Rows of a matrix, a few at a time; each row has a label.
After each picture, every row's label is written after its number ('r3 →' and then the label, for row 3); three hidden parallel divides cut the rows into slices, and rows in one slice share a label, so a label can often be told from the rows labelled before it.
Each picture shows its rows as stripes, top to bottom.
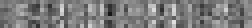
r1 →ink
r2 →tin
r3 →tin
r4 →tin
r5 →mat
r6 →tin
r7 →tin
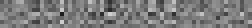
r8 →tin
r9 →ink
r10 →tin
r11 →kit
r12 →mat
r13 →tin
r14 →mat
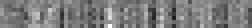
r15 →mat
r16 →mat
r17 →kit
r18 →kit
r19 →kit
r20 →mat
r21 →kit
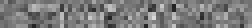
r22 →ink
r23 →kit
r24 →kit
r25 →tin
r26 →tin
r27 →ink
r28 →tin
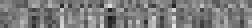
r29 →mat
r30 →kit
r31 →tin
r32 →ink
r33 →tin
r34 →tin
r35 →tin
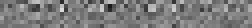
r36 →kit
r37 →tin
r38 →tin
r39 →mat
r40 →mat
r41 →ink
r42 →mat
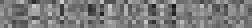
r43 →tin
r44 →kit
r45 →kit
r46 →kit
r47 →ink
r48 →kit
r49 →mat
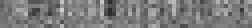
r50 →tin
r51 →ink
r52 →tin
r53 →tin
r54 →ink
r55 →mat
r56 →ink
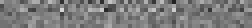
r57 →kit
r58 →ink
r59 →tin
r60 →mat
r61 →mat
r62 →mat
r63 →mat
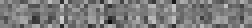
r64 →kit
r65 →tin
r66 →ink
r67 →ink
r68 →tin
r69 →tin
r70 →kit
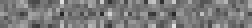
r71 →tin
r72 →ink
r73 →mat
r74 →kit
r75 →mat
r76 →ink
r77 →tin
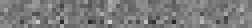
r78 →mat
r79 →mat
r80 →mat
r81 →ink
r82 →mat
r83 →kit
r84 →ink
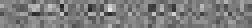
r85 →ink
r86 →kit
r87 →kit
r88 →tin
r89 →mat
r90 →mat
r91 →mat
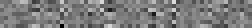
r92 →tin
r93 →mat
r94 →tin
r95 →kit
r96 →mat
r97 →ink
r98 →kit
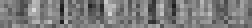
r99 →kit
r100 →kit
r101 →kit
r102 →kit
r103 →mat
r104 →kit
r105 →ink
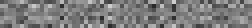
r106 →tin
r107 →kit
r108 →mat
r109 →ink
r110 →kit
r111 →mat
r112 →tin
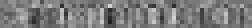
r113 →mat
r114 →kit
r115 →tin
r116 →tin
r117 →tin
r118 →tin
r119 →ink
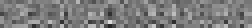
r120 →mat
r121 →ink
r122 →ink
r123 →tin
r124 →ink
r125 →kit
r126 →tin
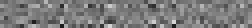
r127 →ink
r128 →kit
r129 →mat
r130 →mat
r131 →ink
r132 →tin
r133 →kit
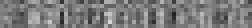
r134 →kit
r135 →ink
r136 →mat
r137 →kit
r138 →kit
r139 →kit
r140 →mat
